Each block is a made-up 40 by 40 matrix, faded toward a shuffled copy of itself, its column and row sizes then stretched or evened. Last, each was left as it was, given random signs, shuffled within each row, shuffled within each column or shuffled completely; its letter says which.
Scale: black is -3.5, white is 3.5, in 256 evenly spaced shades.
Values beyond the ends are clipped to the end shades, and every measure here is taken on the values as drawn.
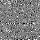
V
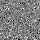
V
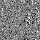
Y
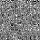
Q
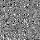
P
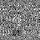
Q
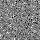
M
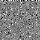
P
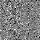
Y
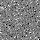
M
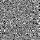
P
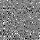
Q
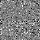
P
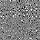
Q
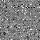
V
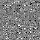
P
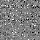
P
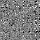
P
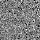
Y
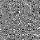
Q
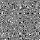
Q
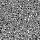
M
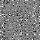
P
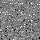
V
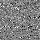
V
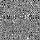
Q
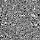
P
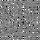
Q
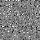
V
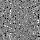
Y
